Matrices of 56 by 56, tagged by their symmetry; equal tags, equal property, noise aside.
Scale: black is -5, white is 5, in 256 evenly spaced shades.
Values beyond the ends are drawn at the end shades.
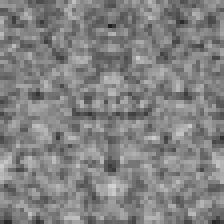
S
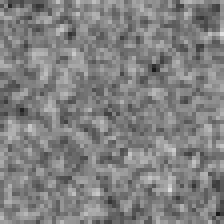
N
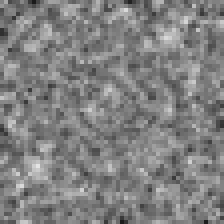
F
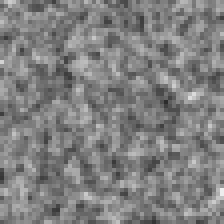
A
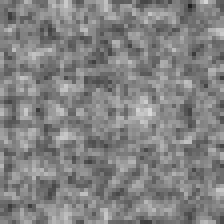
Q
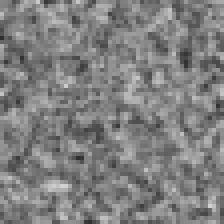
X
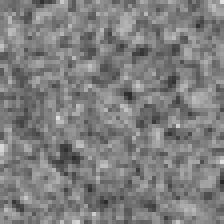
N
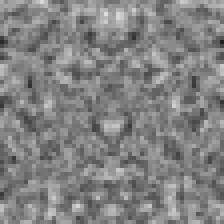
S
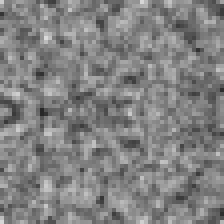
Q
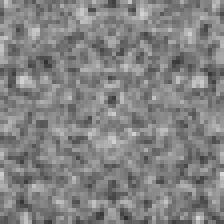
S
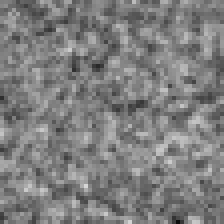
A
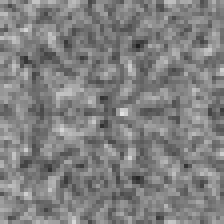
Q
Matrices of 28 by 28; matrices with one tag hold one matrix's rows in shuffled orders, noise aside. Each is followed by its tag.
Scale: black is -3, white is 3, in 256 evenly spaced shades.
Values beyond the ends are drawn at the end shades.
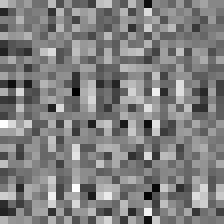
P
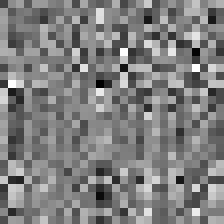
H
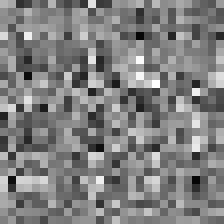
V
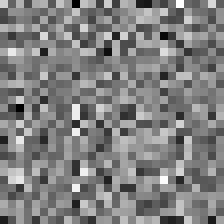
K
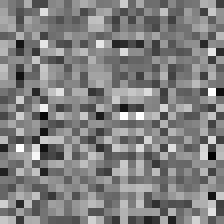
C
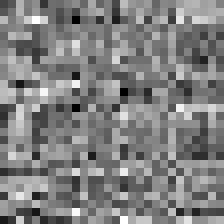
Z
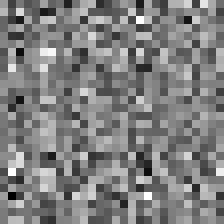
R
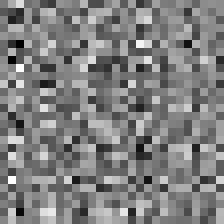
R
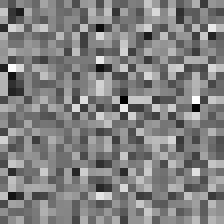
H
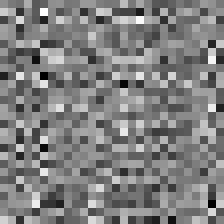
C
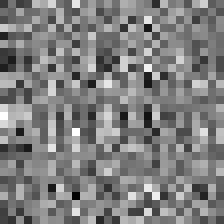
P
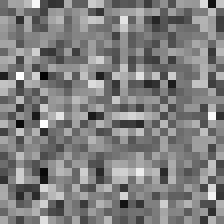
C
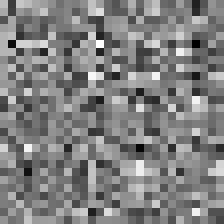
V
